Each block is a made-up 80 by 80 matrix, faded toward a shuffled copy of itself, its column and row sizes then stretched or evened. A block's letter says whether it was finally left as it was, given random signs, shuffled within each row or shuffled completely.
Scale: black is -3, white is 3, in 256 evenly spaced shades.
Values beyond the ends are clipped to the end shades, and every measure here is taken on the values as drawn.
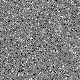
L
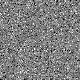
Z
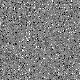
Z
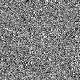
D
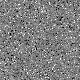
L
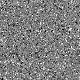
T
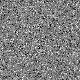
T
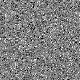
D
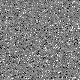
T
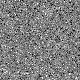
L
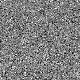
T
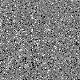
Z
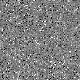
D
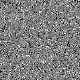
Z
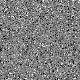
Z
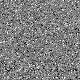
T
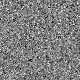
L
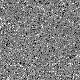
T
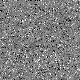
T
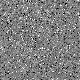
T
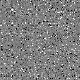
D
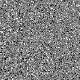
D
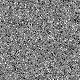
L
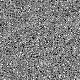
T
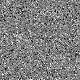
Z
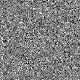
D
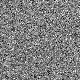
L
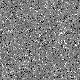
T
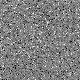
L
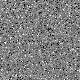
T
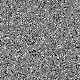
Z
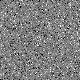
T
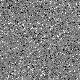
L
